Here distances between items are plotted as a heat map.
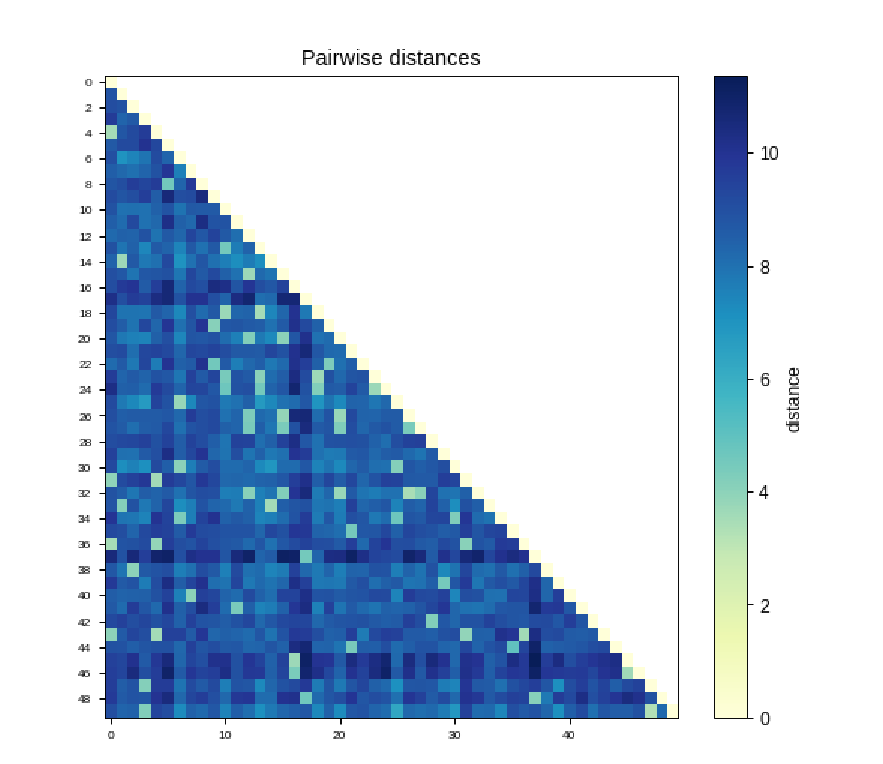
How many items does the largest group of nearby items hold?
6
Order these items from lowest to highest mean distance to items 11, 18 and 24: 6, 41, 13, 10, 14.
13, 10, 41, 14, 6
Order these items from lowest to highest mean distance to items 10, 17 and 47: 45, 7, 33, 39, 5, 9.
39, 33, 9, 7, 5, 45
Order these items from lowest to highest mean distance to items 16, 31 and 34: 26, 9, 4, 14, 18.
4, 14, 18, 26, 9
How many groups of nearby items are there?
16
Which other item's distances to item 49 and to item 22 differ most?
47
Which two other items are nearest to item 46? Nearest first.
45, 16
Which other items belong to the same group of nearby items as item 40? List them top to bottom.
7
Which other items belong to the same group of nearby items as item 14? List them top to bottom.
1, 33
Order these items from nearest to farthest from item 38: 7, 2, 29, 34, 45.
2, 29, 7, 34, 45
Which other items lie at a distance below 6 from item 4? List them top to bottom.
0, 31, 36, 43
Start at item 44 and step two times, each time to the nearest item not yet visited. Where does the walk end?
35
